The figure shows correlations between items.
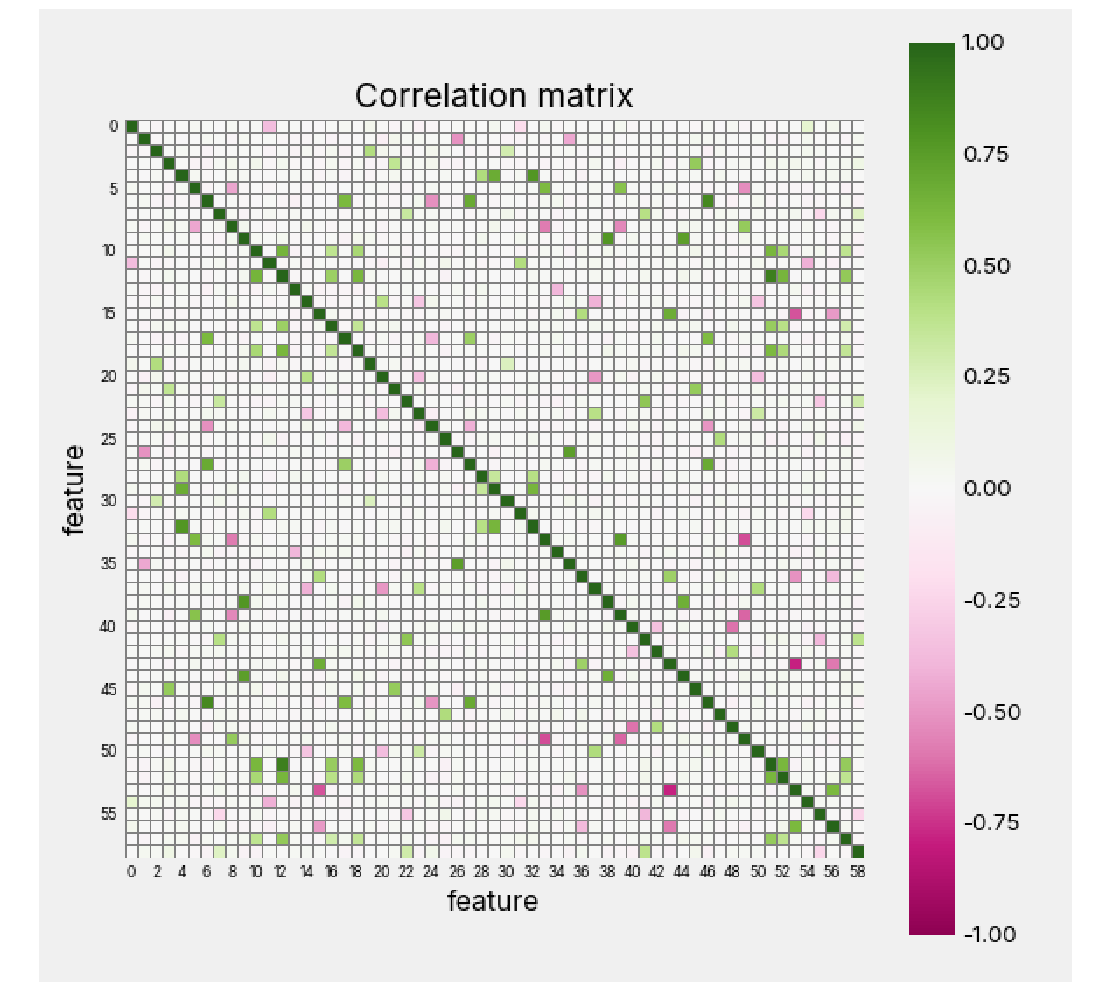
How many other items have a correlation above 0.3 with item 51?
6
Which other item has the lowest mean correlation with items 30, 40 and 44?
48
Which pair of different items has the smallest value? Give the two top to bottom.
43, 53
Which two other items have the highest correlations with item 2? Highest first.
19, 30
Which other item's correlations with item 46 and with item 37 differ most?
6
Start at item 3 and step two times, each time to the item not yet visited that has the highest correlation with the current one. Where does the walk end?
21
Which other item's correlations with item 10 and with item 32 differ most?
4
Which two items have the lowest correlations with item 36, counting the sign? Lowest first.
53, 56
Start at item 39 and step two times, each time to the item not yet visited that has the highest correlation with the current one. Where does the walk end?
5
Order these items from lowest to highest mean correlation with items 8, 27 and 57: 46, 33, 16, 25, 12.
33, 25, 16, 12, 46
